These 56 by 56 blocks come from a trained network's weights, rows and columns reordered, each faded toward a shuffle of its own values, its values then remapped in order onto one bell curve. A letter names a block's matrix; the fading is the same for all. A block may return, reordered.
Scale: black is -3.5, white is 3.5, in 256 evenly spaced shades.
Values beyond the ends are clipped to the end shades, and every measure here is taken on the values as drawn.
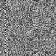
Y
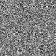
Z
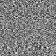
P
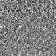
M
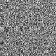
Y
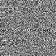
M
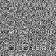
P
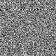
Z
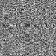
P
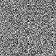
Y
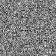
Z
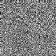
Y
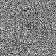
M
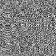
M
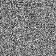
Z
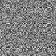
P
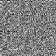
M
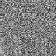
Y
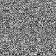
M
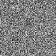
Y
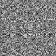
P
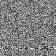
Z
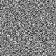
M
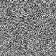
M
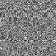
P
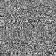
M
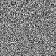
M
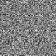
M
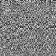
M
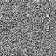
Y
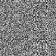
Y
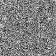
Z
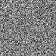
P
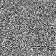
Z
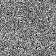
Z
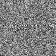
Z
